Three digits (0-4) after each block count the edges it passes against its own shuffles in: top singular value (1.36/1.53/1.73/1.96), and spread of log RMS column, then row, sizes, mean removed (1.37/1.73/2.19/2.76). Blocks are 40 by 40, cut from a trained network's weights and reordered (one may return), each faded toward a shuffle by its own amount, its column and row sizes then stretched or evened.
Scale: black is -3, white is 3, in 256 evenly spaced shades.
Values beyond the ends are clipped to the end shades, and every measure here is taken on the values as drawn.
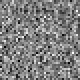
1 0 1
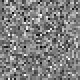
0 2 1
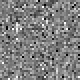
0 2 0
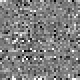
0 2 3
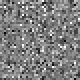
0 3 0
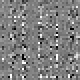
1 4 2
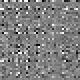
2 3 4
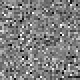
0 1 1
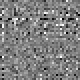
2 2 3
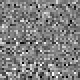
1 0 3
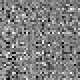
2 2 3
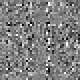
1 3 2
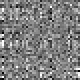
4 3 1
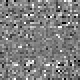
0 2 3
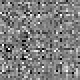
2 3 3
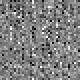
1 3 1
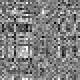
4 3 1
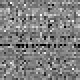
2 1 2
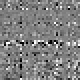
1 3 4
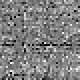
1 1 1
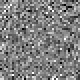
1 0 1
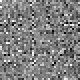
2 2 2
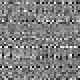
4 0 4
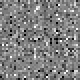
0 2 1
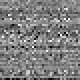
2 0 3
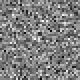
1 0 0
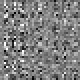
3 4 0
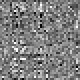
3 3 0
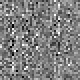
0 3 0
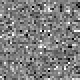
0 1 1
